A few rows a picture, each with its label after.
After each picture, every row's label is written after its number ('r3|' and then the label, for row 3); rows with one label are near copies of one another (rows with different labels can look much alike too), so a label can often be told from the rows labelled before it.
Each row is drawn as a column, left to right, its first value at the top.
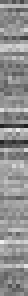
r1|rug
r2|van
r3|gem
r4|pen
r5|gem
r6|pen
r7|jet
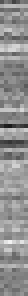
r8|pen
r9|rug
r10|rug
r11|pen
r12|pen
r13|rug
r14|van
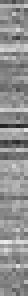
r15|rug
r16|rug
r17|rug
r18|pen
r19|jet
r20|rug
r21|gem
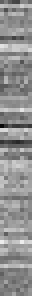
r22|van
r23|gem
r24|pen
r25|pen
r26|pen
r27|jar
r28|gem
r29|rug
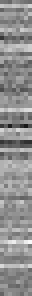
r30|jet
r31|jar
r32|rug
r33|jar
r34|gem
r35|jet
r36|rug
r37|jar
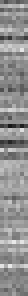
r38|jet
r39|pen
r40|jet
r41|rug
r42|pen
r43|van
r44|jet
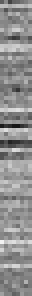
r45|rug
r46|gem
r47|pen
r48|jet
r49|jet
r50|rug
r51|gem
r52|jar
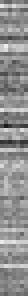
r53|jar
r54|van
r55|jet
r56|jar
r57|jar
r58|gem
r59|jet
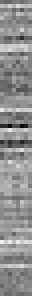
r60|rug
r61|van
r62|van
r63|gem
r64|jar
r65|jet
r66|van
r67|jar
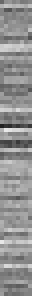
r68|rug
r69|gem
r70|gem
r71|gem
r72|gem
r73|gem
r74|gem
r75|jet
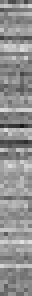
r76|jet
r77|gem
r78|pen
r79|pen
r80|jet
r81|van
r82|pen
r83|jar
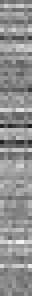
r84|jet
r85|jar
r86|rug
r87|jet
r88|jar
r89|jar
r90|rug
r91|jet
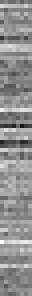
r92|jar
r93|gem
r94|van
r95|van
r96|jar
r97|rug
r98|jar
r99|rug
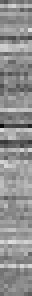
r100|van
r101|pen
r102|jar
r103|jar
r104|van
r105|jet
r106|van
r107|jet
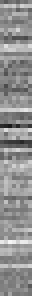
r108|rug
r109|van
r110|rug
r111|jar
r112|jet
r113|jar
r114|jar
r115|gem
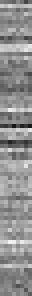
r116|van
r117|van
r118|jar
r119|rug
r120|gem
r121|rug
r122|pen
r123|van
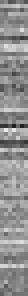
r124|jet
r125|gem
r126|pen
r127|van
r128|jar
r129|jet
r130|pen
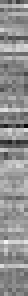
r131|jet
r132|rug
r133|pen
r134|jar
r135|pen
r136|pen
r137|van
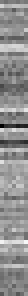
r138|van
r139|rug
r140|van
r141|gem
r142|van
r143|van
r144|rug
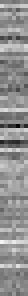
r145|jar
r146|jar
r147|jet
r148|rug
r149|jet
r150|jar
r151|van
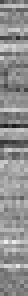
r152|pen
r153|van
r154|jet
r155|rug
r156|jet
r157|gem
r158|jet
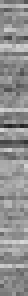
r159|gem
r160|jet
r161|jet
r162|rug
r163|van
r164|van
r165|pen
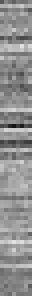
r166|pen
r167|gem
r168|van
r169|rug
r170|van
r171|van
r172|jet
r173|gem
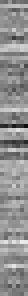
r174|rug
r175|rug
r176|gem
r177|jet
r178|gem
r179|van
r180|rug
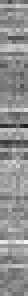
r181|rug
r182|rug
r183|pen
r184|van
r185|jar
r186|van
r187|rug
